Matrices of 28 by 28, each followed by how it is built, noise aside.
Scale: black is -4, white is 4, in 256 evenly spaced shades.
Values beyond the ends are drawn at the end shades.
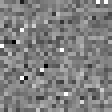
sparse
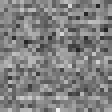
blocks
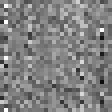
uneven columns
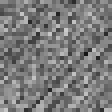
Hankel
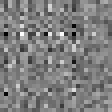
low rank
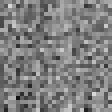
blocks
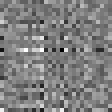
low rank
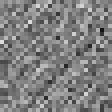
Hankel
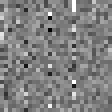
uneven columns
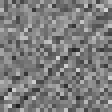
Hankel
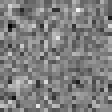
low rank
